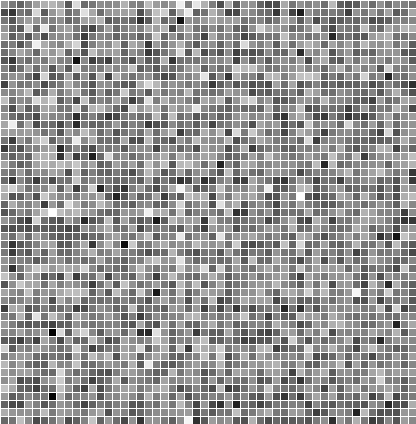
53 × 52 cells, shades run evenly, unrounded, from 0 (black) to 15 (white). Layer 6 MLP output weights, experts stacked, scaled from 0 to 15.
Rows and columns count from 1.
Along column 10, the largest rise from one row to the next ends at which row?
9
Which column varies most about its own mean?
10
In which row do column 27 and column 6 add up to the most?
4
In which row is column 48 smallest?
43
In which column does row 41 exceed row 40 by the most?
18
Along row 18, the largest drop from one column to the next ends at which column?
40
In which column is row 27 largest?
7
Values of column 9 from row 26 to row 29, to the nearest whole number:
13 10 9 4
